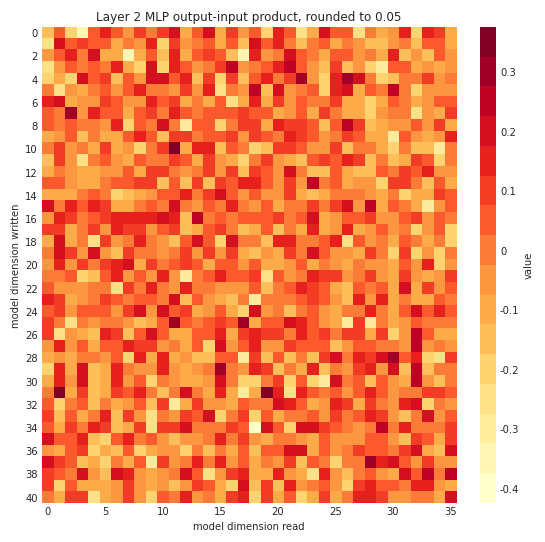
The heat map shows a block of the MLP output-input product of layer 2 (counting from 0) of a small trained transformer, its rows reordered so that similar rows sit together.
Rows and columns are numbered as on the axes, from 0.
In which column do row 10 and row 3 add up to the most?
11
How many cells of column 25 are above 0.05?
12
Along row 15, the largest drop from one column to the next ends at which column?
29
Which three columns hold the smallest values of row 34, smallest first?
18, 9, 21
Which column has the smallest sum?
34
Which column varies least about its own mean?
13
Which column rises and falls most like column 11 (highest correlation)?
4
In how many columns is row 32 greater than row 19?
19
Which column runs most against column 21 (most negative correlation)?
8
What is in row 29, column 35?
0
